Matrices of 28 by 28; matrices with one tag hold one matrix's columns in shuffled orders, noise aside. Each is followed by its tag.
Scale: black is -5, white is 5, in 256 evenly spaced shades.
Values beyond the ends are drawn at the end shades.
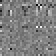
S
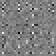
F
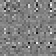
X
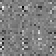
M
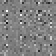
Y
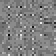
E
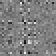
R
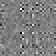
F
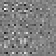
F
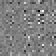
Y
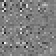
X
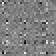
R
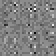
F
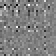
S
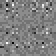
X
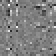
S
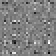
R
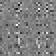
F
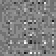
R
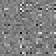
F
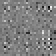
M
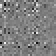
X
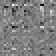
S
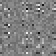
F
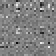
X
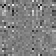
S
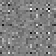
F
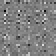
Y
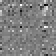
S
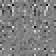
S
